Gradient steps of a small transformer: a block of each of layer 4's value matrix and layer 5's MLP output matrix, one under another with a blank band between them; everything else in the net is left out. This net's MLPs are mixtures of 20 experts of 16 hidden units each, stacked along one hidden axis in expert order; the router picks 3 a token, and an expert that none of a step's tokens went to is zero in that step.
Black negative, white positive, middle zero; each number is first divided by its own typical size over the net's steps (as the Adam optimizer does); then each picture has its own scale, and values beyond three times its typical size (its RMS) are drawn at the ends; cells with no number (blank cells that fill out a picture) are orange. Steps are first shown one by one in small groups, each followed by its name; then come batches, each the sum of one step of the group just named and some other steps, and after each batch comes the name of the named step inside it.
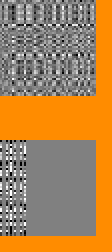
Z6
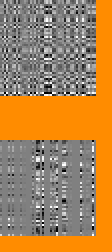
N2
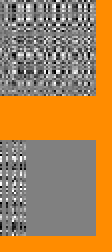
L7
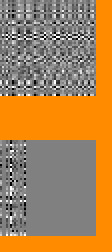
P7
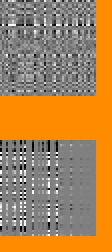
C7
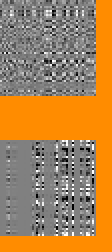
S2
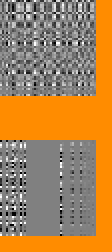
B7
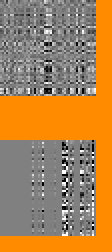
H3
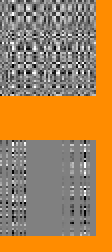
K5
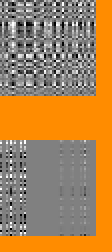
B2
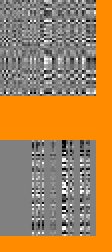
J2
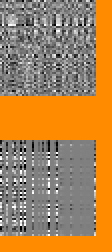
C7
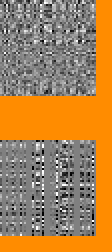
B7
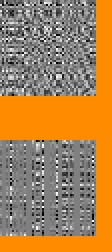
P7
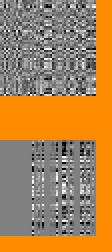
J2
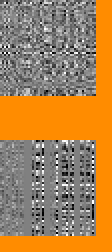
S2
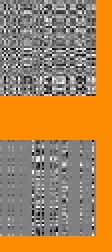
N2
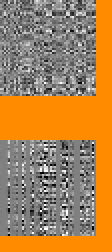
H3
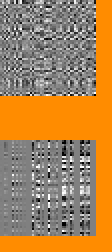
J2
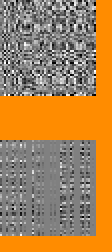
B7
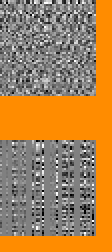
K5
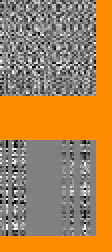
K5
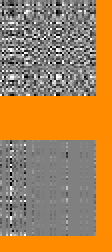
P7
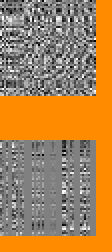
J2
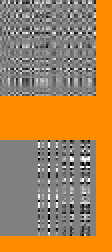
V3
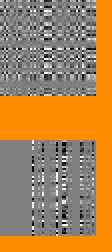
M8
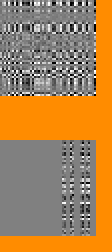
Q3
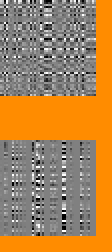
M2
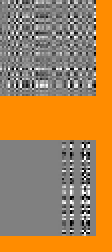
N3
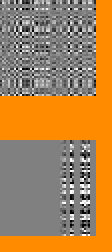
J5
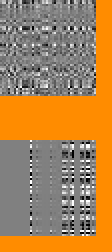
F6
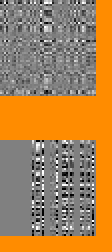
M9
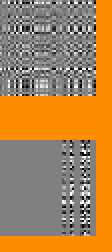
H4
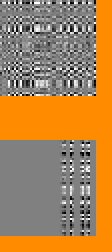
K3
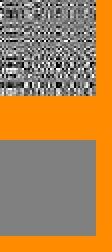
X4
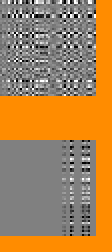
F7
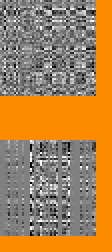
M8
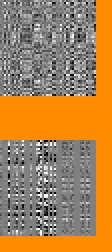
Q3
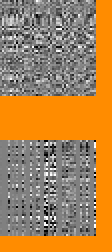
F7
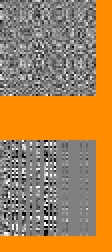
X4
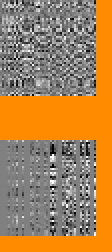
K3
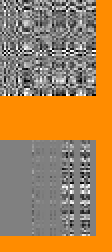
J5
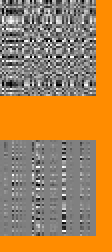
M2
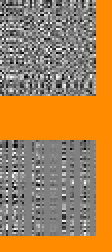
M2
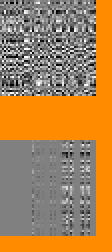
K3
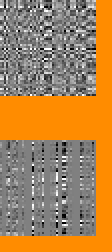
M8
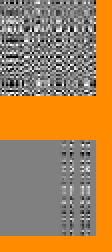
K3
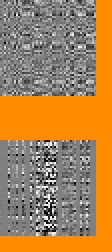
V3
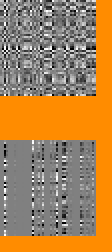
M8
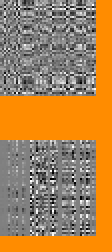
F6
